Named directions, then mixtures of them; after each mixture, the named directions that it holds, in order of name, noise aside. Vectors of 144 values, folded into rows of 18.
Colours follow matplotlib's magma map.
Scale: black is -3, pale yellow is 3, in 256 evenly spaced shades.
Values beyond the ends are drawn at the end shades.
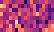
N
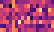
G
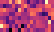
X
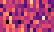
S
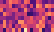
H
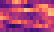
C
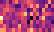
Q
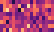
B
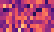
B, G, X.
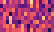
S.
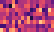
G.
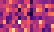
B, G, H.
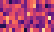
H, X.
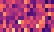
H.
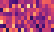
B, G, H.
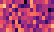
N, S.
